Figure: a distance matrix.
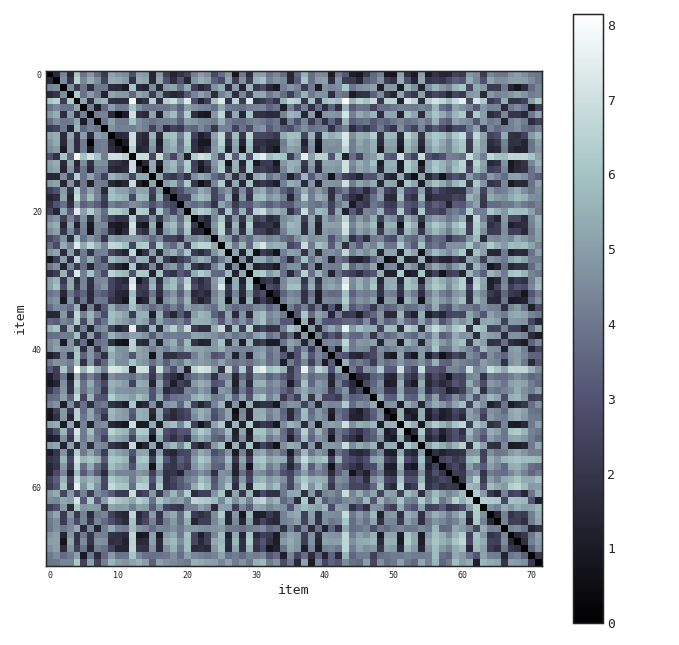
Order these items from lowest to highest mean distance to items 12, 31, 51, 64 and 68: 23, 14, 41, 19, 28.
28, 14, 23, 19, 41
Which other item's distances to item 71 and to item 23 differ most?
62
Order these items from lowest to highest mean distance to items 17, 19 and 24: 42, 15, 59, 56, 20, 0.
0, 59, 15, 56, 42, 20
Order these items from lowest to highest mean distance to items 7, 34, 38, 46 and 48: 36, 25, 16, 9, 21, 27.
36, 27, 16, 21, 9, 25
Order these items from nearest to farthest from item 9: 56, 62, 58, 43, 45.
58, 45, 56, 62, 43
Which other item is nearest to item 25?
43
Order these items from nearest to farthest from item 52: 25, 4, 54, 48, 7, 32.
7, 25, 32, 48, 54, 4
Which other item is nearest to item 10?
6
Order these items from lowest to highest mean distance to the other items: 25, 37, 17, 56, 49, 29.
49, 17, 29, 37, 56, 25
